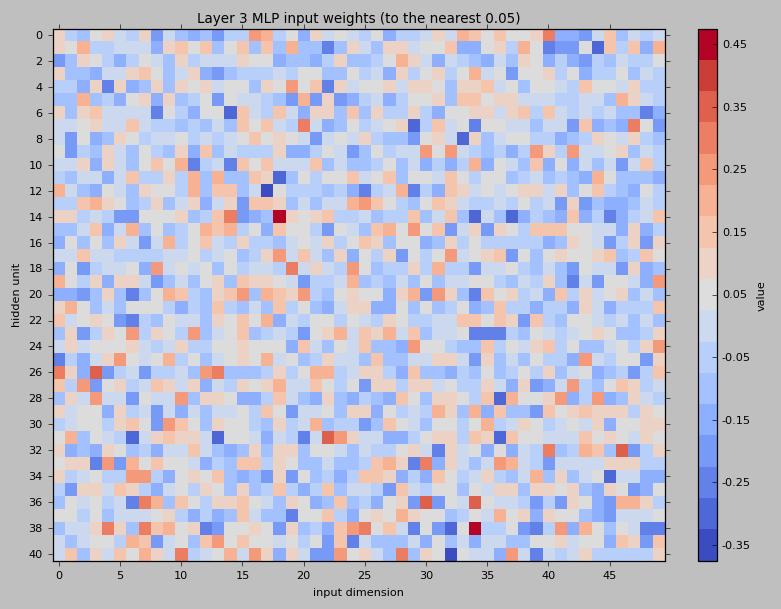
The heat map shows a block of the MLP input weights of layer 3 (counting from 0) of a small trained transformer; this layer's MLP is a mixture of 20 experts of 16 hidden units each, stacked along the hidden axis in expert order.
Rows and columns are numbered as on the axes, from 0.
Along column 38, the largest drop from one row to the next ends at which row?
38
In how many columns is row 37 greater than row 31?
18
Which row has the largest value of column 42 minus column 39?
27
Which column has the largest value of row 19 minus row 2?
0
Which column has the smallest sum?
48
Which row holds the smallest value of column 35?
23
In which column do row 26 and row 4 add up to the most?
3
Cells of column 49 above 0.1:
7
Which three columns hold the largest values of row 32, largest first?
46, 40, 43
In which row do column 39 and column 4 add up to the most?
9
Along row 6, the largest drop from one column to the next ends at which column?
14
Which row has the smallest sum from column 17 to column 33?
12
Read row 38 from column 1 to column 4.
0 0 0.1 0.3
